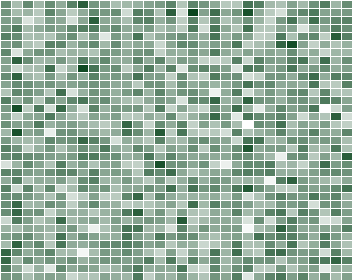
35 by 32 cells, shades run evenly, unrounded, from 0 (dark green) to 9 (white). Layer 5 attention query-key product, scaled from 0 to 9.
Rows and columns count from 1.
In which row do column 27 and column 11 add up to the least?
6
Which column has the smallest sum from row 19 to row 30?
2
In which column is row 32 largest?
8
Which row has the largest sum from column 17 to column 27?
17
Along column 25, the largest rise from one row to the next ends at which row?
23
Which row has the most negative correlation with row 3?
16
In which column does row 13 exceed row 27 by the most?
13
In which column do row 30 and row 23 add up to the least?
27
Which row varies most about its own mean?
14
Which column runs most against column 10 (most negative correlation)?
26
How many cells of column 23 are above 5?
16
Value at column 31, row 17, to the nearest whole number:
5
